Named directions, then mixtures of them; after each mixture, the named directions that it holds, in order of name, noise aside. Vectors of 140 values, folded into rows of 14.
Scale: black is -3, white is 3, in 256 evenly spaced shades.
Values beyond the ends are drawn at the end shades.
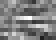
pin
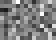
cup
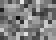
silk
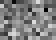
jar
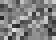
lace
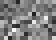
jar, lace.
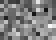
jar, silk.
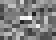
lace, pin, silk.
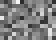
cup, lace.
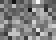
jar.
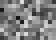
silk.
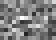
lace, pin.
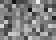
jar.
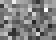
jar.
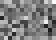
lace.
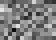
cup, lace.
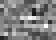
pin, silk.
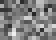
cup, jar, pin.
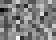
cup, silk.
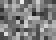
silk.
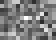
cup, pin.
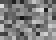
jar, lace, pin.
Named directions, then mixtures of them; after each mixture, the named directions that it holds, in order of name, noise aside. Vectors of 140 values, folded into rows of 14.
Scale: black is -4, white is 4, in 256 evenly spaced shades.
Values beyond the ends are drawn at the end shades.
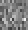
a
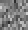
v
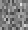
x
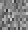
a, v.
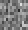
v, x.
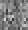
a, v, x.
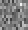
a, x.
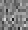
a, v, x.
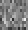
a.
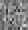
a, v, x.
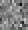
a, v, x.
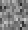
a, v, x.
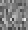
a.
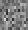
a, x.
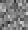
v.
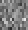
a.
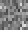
v, x.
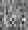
a.
